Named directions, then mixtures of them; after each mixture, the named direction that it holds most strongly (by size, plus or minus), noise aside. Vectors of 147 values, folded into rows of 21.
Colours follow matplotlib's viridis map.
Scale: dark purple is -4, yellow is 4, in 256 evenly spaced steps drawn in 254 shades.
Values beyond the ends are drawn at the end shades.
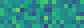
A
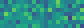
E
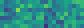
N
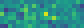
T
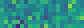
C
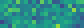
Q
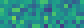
A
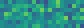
E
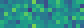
E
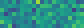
Q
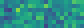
N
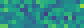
T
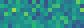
E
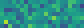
T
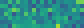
Q
